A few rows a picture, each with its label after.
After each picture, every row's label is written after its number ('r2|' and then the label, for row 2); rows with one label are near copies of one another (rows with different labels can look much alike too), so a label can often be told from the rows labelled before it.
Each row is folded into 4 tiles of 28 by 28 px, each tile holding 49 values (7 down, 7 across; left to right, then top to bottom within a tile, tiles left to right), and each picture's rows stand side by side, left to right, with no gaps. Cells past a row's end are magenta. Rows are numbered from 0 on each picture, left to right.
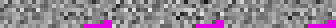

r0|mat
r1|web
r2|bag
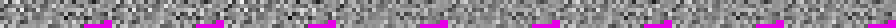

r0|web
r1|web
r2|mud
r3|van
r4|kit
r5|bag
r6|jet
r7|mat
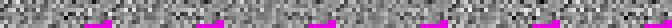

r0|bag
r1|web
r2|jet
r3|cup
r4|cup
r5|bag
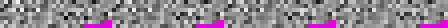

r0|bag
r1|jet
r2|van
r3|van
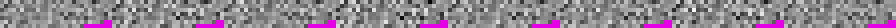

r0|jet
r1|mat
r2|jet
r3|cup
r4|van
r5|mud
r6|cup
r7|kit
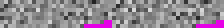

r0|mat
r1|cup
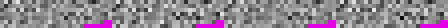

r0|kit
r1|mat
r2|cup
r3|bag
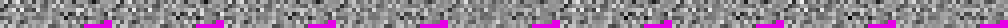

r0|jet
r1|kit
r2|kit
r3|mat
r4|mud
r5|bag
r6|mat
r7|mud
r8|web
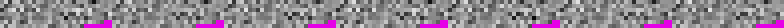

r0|cup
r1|kit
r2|van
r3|jet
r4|web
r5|jet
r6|mud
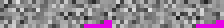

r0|mat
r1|cup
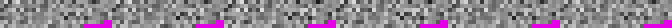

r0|kit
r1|mud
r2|jet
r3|jet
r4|van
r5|kit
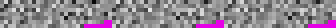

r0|van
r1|cup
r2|bag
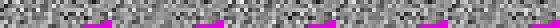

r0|kit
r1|web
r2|kit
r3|kit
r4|cup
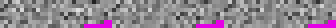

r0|jet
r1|bag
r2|van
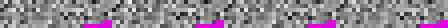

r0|van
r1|jet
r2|mat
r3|cup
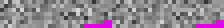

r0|mud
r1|kit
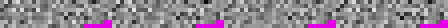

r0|kit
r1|cup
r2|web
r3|jet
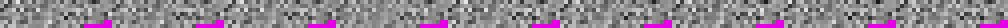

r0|mud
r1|van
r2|jet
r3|cup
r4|web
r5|mud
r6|kit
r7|van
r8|mat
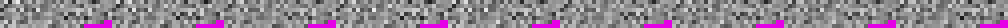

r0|mud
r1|mat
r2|jet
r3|web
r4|mud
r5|cup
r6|kit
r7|van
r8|van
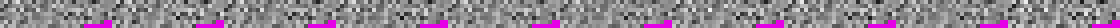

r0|web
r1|cup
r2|web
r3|bag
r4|cup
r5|bag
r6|web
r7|jet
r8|cup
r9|jet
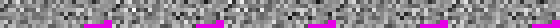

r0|jet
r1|mat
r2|mud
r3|jet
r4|cup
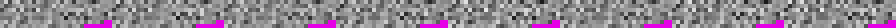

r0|van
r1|cup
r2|kit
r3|mat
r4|kit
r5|kit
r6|jet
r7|web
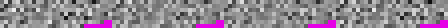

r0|van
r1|mud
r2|jet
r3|kit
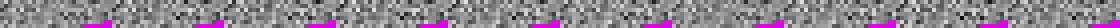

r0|mat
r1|jet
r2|kit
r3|jet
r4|mud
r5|mat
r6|web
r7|bag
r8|cup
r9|cup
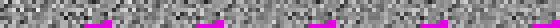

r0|mat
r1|jet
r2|mat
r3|cup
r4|cup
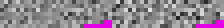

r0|web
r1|mat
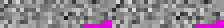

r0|mud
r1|mud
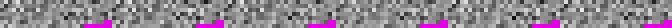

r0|mud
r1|web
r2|mud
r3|web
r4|bag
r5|bag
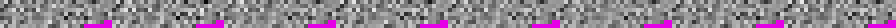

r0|mat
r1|bag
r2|bag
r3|web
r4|jet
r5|cup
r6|mat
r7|jet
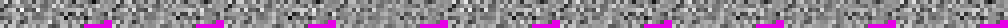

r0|mat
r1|cup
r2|bag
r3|kit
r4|jet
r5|web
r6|jet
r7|van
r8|web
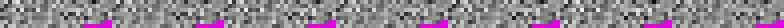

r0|kit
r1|bag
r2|kit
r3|bag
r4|cup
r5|cup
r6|van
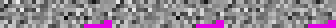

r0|kit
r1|cup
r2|mat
